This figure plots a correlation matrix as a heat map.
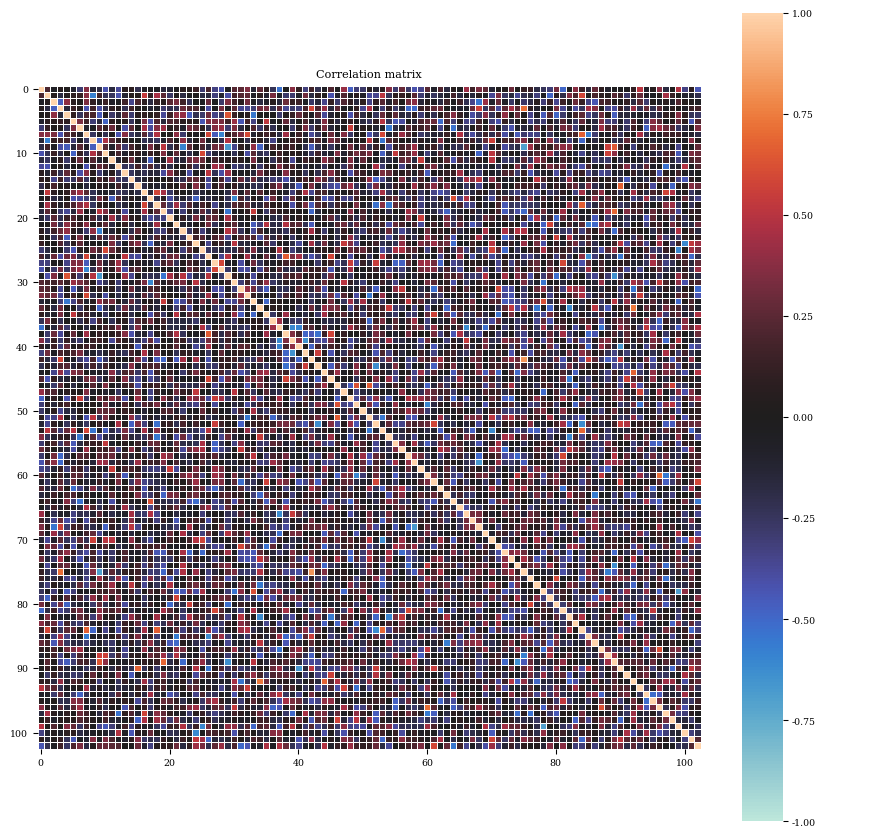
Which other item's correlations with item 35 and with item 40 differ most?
61
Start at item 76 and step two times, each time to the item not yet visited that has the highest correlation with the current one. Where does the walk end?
23
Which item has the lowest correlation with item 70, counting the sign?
53
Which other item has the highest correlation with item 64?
17
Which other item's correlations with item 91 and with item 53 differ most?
84
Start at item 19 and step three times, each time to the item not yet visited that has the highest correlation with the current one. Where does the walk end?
88
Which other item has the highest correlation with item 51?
46
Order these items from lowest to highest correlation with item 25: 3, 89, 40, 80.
40, 3, 80, 89
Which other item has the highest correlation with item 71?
31
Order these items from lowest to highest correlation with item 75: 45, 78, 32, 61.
32, 78, 45, 61
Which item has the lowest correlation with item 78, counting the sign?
99
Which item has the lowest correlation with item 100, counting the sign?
24
